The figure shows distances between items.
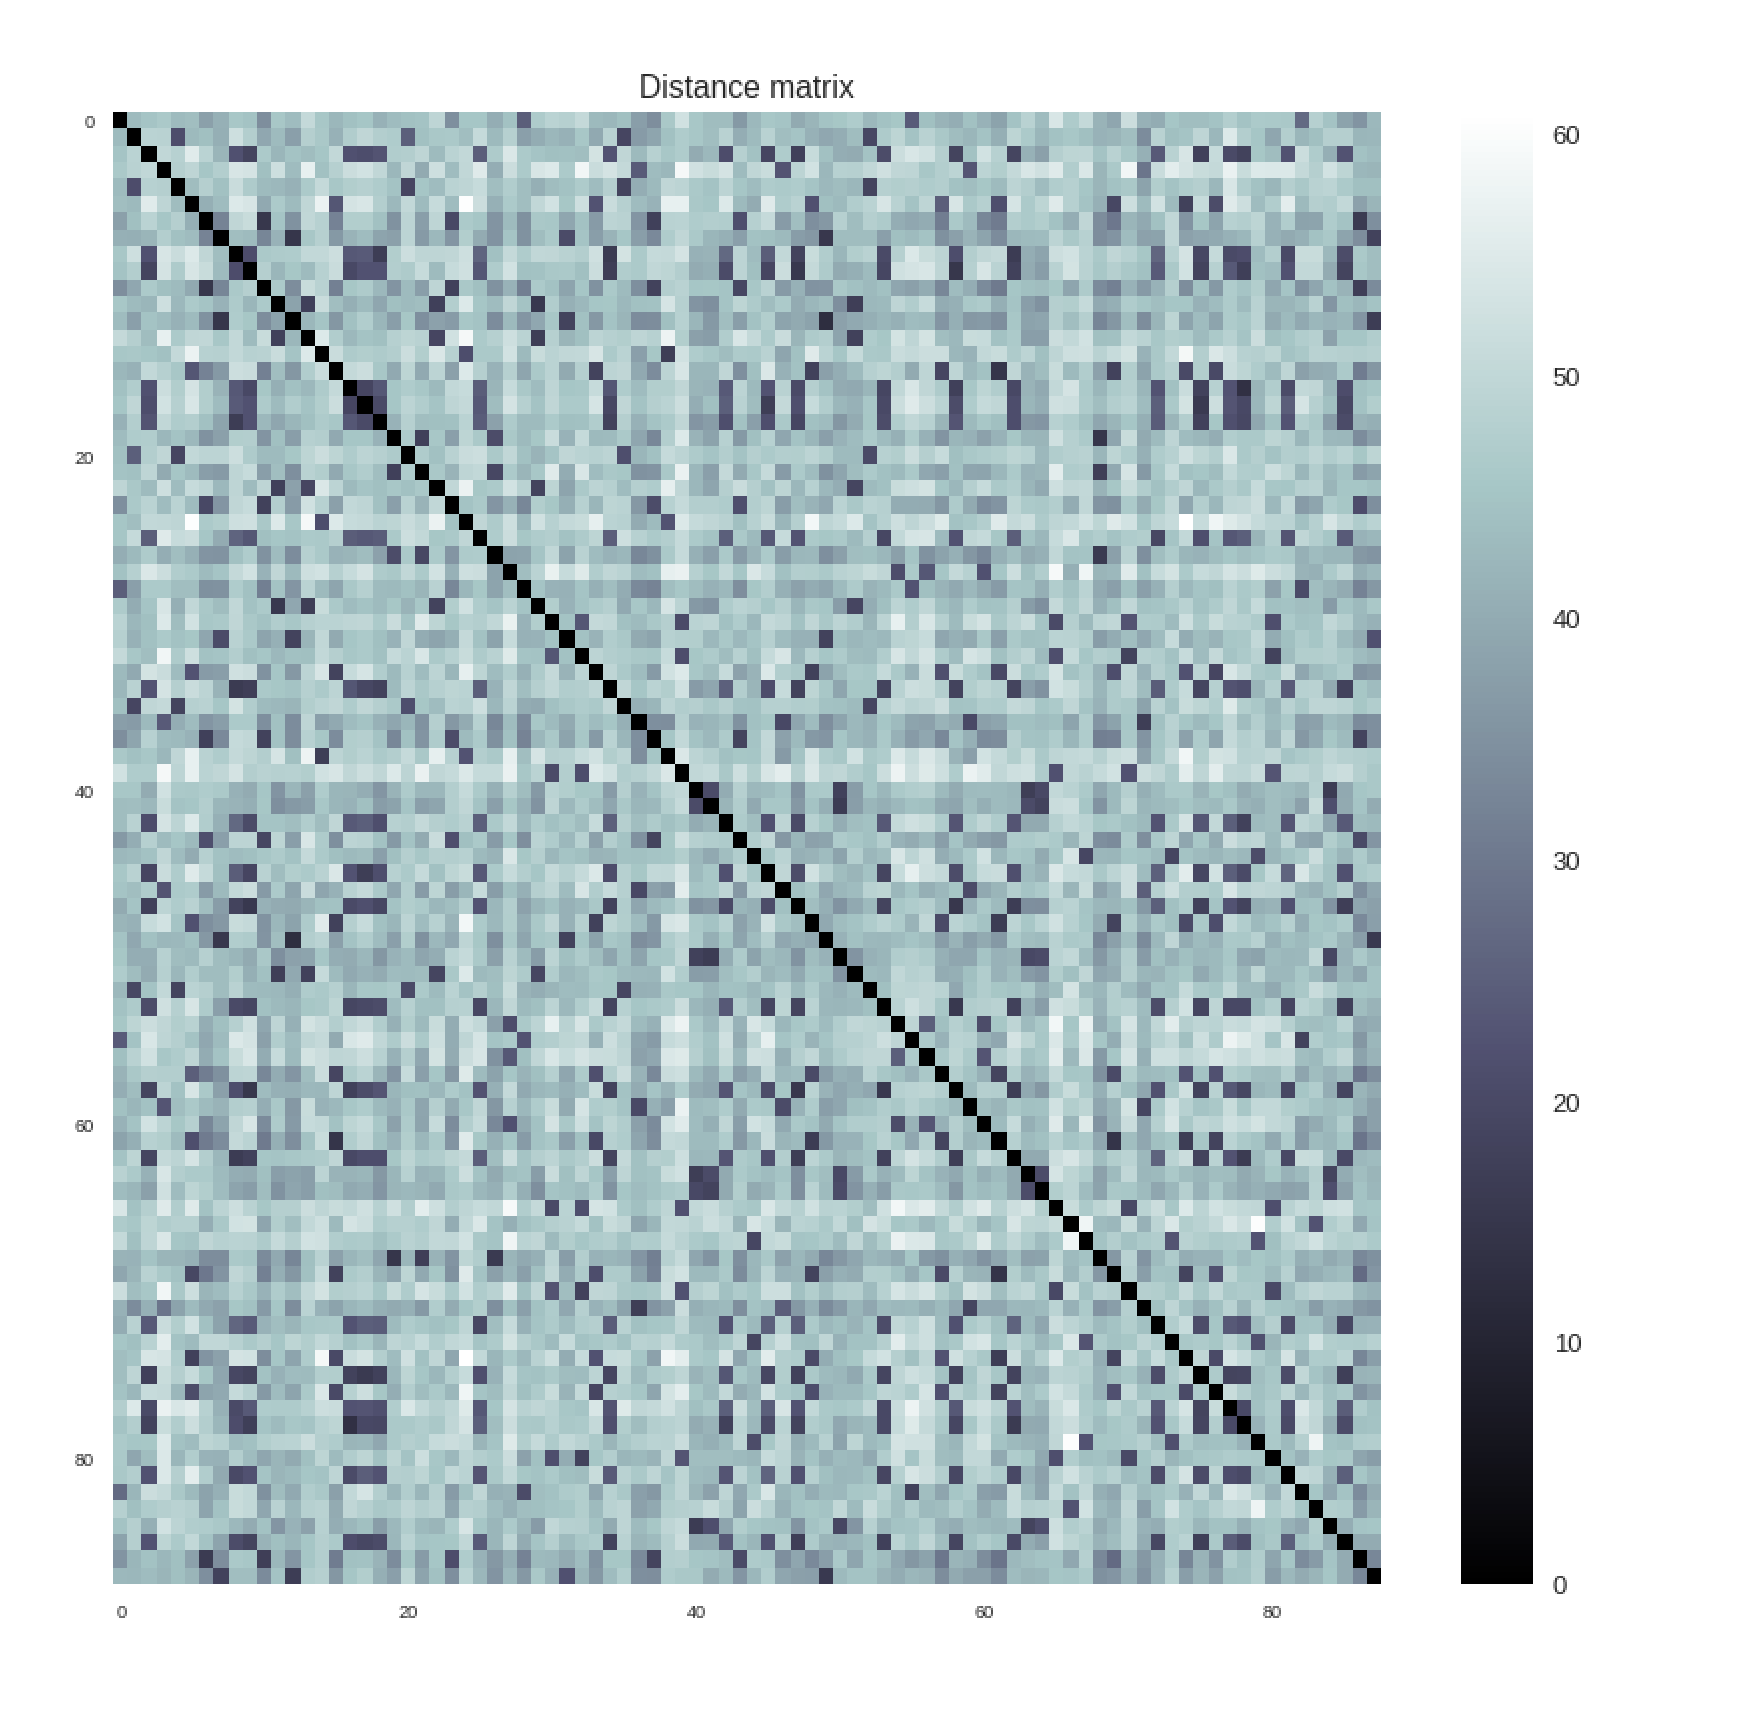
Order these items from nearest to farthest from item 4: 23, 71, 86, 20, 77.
20, 71, 86, 23, 77
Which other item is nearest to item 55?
82
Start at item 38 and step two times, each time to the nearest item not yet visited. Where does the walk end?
24
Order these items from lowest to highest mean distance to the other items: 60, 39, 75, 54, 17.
75, 17, 60, 54, 39
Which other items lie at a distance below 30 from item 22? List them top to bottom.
11, 13, 29, 51
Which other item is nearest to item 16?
78
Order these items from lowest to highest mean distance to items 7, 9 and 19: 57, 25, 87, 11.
87, 25, 57, 11
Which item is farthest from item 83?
79
